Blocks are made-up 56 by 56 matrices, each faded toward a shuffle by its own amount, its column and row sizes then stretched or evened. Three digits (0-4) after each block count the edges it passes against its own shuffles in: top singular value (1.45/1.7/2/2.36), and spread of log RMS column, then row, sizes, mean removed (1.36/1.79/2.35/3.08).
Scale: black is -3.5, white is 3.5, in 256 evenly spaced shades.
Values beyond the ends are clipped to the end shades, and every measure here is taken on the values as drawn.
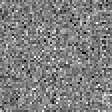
2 0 0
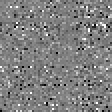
0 1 3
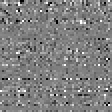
0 2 4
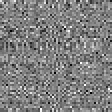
3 0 2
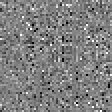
1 2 0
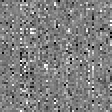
1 4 0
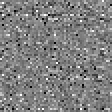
2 0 2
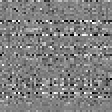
4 0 4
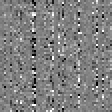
2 4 0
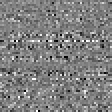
0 0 4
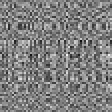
4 1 3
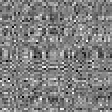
4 0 3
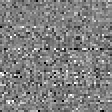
2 0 3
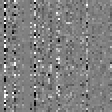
3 4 0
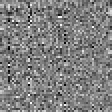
2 3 0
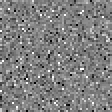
0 0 0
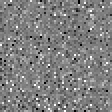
0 1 0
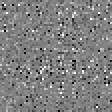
1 1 2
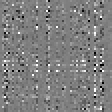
2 4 2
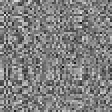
4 2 1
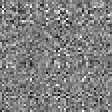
3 2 2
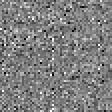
1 1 1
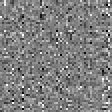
2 3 1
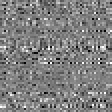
4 0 4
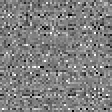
3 0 3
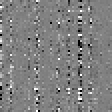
3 4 1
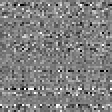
1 1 4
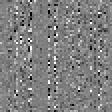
0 4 0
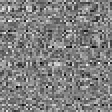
4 0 3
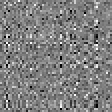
4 3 1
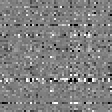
3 2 4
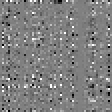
1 4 2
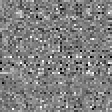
2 1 3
